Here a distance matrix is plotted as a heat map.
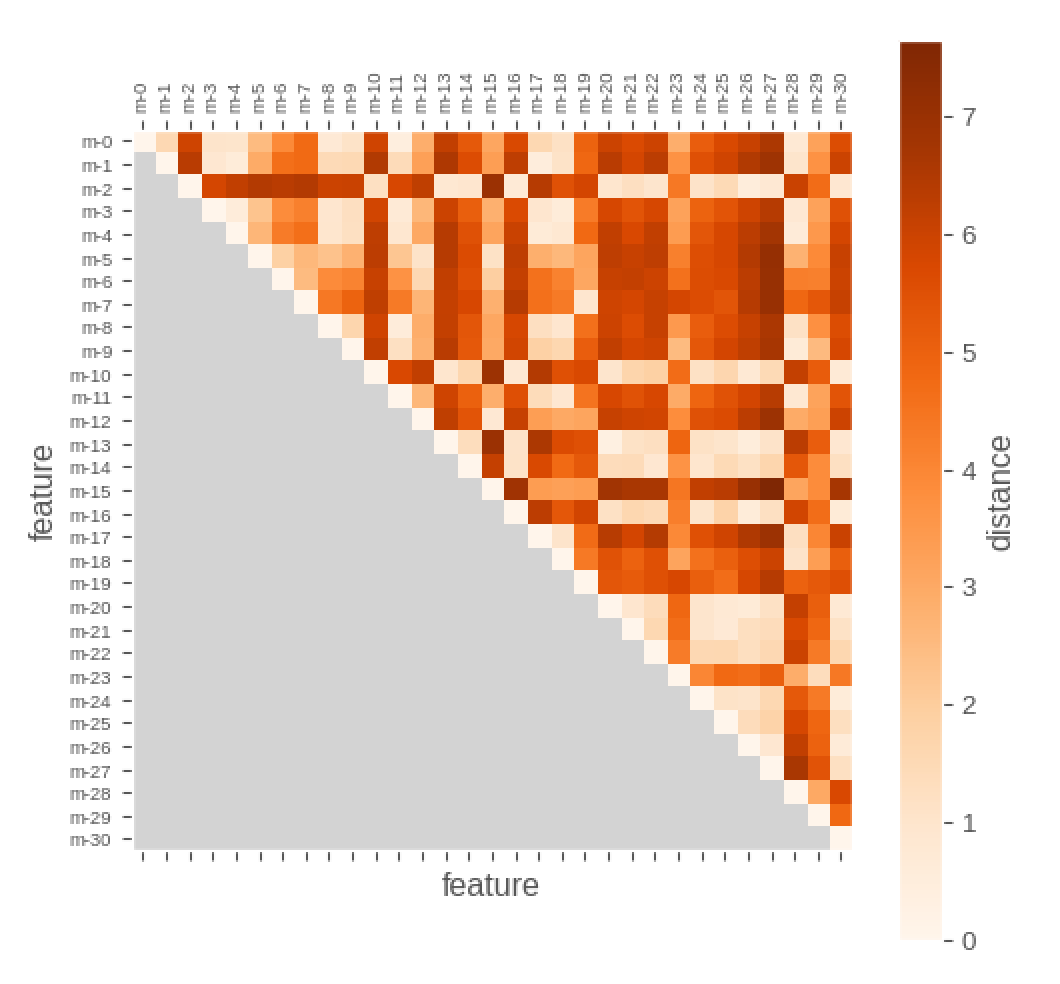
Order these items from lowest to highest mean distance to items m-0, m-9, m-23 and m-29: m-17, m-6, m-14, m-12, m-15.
m-17, m-12, m-15, m-6, m-14
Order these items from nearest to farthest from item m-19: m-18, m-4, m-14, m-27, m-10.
m-18, m-4, m-14, m-10, m-27
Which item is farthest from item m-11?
m-27
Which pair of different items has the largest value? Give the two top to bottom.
m-15, m-27
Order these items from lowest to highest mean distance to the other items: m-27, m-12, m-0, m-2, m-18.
m-18, m-0, m-2, m-12, m-27
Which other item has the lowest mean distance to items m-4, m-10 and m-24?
m-30
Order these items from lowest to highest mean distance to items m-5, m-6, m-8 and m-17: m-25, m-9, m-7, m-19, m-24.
m-9, m-7, m-19, m-24, m-25
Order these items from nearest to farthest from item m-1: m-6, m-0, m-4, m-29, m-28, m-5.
m-4, m-28, m-0, m-5, m-29, m-6
